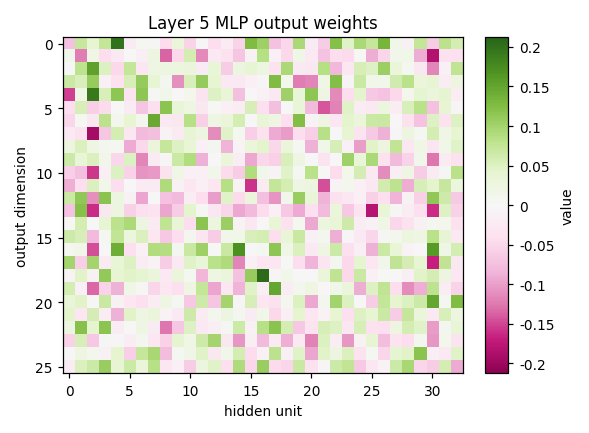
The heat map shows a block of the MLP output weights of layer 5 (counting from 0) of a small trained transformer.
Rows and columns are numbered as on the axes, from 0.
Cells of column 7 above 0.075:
4
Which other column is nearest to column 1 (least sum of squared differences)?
3
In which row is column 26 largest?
0
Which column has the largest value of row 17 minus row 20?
12
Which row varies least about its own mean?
21
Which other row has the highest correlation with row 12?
15
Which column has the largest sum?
1
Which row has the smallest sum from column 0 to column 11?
10
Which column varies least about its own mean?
31
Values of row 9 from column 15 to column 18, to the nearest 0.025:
-0.1 -0.05 -0.05 0.05
